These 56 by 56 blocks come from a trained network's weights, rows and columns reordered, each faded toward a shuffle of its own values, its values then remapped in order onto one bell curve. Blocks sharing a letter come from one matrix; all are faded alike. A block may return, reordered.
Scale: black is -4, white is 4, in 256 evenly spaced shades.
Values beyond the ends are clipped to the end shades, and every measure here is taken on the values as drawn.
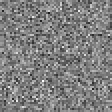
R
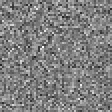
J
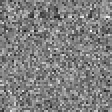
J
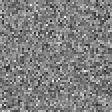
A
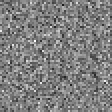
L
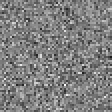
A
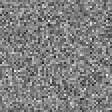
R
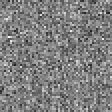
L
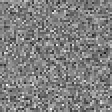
J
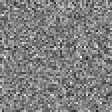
J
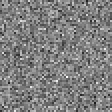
J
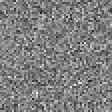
R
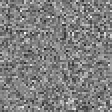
A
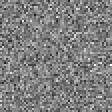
R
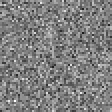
J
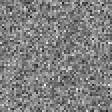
J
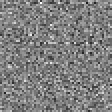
J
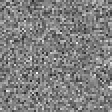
R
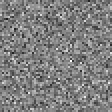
R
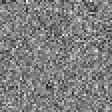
A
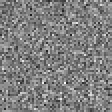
A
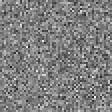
R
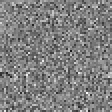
A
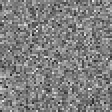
L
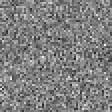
J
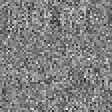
L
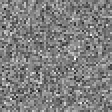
A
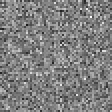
R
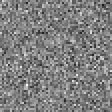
A
